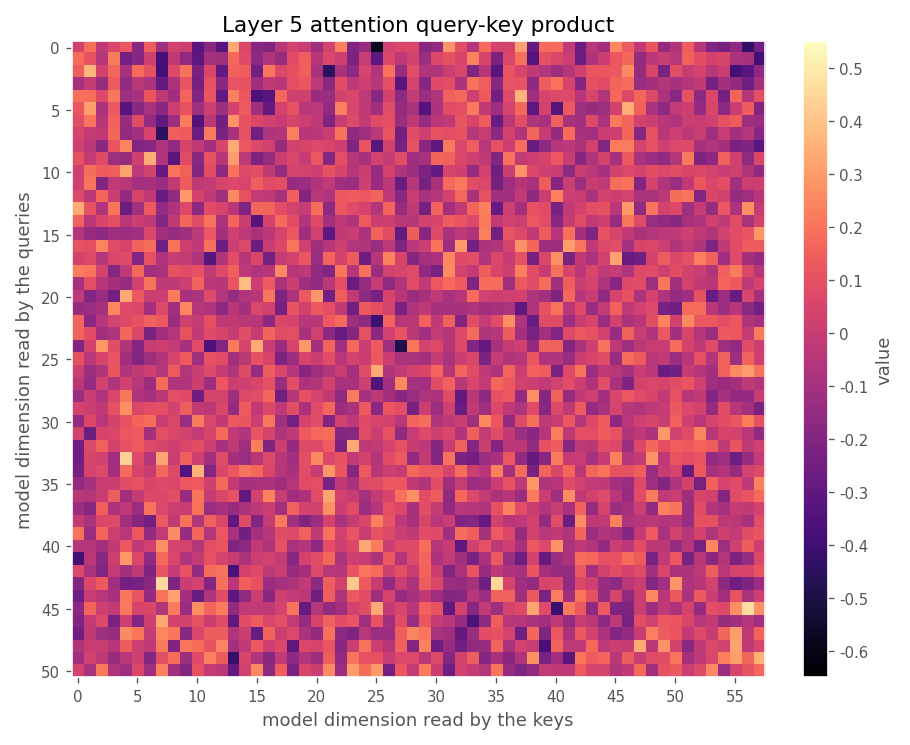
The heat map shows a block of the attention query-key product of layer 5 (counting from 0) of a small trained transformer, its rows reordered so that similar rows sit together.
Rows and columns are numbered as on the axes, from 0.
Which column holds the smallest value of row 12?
7
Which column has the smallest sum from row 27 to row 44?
0
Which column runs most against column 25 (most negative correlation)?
31
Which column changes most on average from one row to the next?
40
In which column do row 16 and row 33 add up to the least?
33
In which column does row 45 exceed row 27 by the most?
25
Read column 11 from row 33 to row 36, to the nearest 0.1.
-0.1 -0.2 0 0
